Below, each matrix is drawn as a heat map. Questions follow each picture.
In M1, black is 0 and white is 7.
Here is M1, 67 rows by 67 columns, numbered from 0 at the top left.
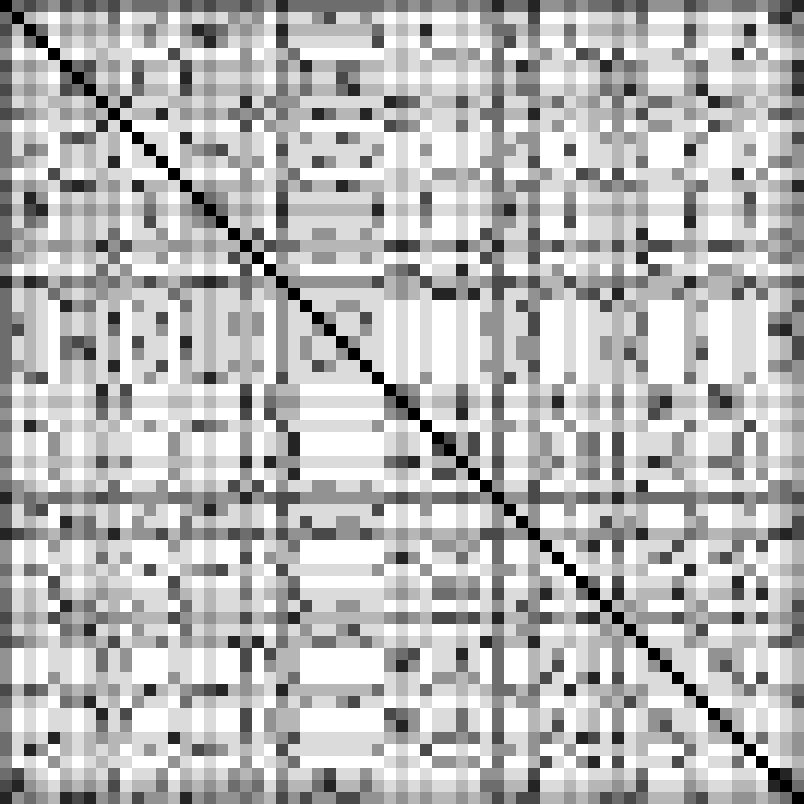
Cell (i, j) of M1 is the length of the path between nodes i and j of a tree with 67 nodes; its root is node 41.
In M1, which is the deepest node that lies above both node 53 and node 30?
44
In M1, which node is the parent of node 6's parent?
66
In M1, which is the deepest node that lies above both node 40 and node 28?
0
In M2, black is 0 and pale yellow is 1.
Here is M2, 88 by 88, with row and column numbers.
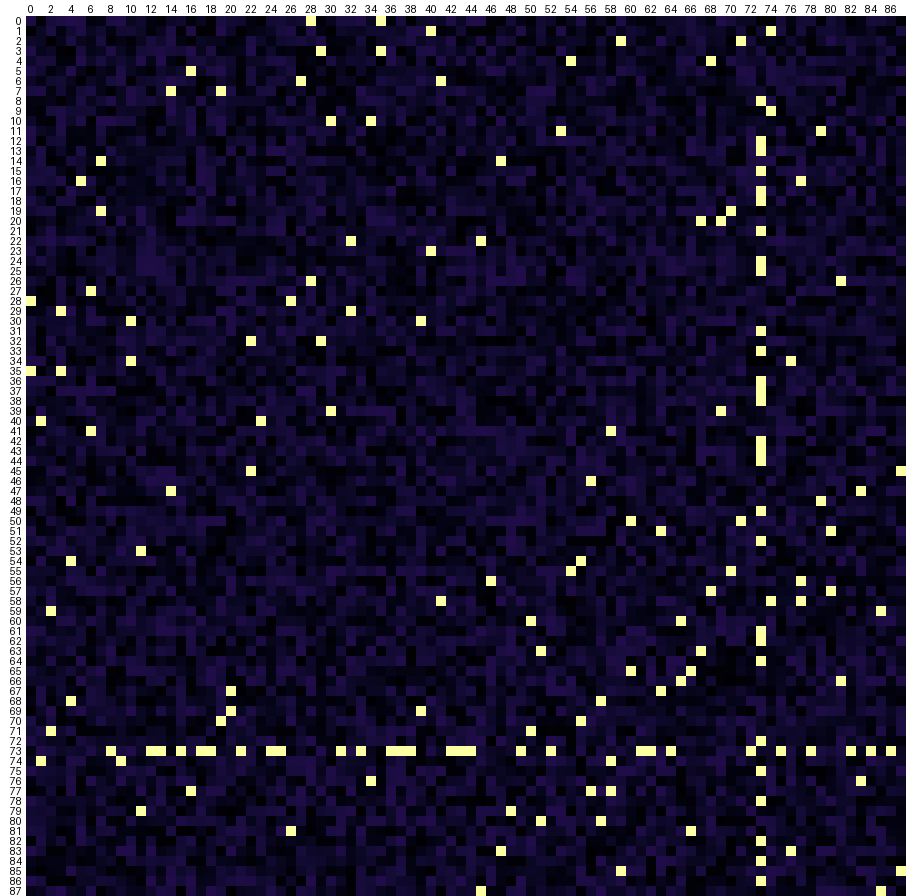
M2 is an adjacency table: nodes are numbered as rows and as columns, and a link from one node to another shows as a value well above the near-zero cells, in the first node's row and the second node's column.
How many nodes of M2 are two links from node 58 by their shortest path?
5
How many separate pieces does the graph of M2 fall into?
5
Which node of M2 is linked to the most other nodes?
node 73
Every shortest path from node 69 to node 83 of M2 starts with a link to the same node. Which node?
node 39
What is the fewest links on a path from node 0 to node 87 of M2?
7
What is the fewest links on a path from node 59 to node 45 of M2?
3
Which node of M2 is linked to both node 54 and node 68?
node 4
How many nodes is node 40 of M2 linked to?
2
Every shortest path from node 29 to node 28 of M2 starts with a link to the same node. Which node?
node 3
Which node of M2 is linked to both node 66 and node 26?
node 81
